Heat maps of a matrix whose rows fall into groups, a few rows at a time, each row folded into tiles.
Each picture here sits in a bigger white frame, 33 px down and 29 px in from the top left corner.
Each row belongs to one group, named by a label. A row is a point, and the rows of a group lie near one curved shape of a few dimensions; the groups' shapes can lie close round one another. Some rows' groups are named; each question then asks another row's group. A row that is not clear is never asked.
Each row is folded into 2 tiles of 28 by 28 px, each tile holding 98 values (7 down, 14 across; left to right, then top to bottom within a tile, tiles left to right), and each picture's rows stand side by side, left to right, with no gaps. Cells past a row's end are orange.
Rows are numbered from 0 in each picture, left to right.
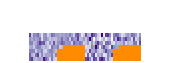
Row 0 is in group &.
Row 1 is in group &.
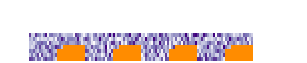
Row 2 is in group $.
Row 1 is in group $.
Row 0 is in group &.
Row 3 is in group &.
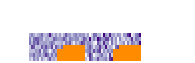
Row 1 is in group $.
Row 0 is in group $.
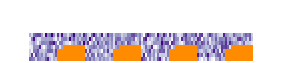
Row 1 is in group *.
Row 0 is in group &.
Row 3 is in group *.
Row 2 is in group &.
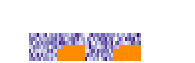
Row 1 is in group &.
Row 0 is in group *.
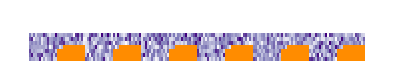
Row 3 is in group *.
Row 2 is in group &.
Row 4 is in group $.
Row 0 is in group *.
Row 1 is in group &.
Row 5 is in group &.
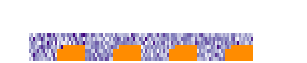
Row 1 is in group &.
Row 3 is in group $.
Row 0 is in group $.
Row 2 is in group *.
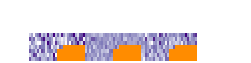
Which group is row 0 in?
$
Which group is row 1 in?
$
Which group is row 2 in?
$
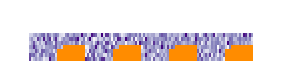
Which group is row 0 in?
&
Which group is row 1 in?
&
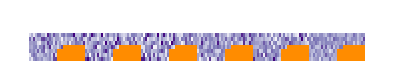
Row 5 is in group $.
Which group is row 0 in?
$
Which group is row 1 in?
&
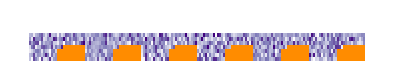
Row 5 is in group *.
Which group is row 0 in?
$
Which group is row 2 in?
$
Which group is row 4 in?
$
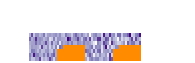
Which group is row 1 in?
$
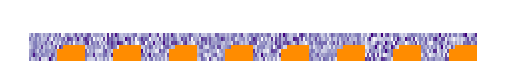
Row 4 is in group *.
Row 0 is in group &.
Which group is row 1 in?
*
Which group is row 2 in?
*
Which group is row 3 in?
$
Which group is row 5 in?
&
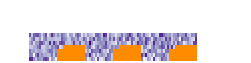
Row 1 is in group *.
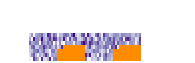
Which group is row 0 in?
$
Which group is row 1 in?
*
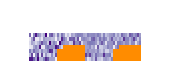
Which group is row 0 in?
&
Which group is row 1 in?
&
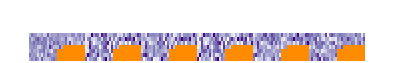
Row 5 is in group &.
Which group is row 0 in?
$
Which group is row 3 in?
&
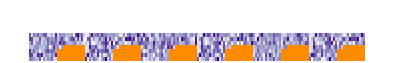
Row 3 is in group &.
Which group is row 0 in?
*
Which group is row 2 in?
*
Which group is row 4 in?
*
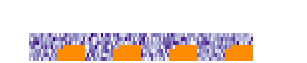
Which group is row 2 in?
*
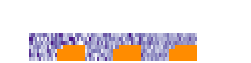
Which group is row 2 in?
&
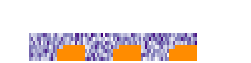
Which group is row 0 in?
*
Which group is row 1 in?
&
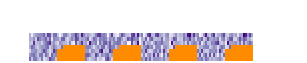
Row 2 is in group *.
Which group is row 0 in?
*
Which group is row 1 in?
*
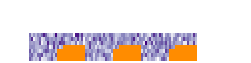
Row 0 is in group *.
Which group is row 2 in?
*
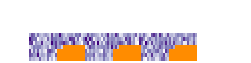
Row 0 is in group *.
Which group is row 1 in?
*
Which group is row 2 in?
*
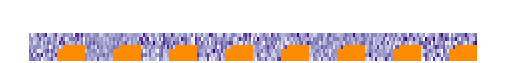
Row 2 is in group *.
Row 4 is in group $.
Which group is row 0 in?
*
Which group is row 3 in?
*
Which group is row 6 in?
&
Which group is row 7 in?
$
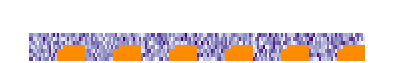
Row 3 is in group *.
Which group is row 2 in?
&
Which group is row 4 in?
&
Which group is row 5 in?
*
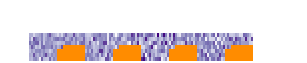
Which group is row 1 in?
*
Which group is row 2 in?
&
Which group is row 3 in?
&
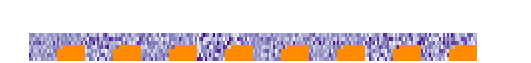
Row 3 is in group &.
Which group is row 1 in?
$
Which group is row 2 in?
&
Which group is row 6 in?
$
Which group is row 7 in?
*
